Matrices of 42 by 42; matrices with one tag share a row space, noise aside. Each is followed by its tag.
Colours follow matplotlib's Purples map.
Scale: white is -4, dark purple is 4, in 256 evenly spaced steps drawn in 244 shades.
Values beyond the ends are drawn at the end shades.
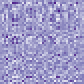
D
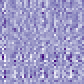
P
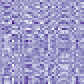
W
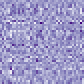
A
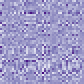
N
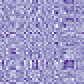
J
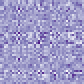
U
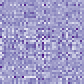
N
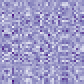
W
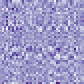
D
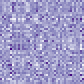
A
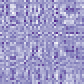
J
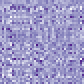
A
